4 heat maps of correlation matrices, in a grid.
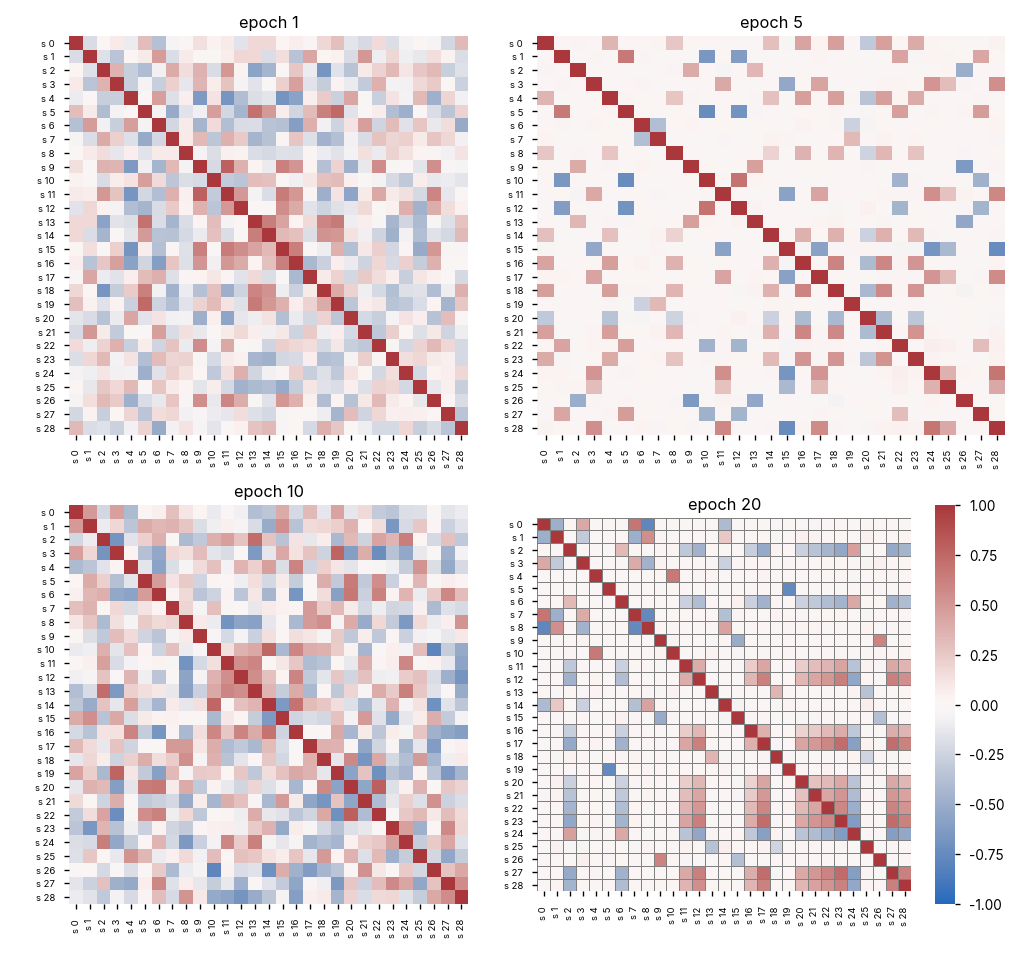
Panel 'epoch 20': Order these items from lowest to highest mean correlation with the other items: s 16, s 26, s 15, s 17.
s 15, s 26, s 16, s 17
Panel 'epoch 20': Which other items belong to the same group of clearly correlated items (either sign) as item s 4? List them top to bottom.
s 10
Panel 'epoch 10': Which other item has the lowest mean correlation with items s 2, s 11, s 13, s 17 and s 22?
s 3
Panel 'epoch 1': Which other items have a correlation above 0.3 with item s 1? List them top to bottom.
s 6, s 17, s 21
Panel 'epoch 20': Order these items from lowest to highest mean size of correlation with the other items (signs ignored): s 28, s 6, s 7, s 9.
s 9, s 7, s 6, s 28
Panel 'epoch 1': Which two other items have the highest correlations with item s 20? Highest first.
s 4, s 27
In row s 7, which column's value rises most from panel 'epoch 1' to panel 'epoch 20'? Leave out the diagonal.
s 0
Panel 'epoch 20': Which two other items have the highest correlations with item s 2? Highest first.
s 24, s 6
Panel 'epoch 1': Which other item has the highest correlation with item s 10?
s 5
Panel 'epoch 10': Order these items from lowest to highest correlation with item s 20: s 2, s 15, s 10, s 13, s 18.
s 15, s 10, s 13, s 2, s 18
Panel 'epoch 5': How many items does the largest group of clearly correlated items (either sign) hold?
9
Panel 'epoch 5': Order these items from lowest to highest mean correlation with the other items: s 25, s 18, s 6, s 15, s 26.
s 15, s 26, s 6, s 25, s 18
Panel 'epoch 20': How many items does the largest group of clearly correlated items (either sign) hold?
13
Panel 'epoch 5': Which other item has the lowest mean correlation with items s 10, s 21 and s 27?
s 20
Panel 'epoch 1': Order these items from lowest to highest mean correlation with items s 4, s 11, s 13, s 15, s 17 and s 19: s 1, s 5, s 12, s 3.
s 3, s 12, s 1, s 5
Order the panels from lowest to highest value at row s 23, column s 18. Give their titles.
epoch 1, epoch 10, epoch 20, epoch 5
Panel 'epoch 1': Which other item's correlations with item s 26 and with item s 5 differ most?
s 18
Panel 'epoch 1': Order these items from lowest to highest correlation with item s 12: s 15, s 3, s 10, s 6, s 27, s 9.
s 10, s 6, s 3, s 27, s 9, s 15
